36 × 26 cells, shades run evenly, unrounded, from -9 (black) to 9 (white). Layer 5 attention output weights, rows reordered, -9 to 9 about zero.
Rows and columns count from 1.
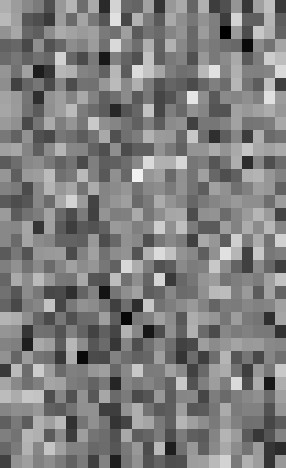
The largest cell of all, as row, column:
14, 13
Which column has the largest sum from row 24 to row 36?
21
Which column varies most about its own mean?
11
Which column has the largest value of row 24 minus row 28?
8
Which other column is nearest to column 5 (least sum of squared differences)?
24
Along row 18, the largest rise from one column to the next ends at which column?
5
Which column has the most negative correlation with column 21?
1
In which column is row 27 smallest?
3
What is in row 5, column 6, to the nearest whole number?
6
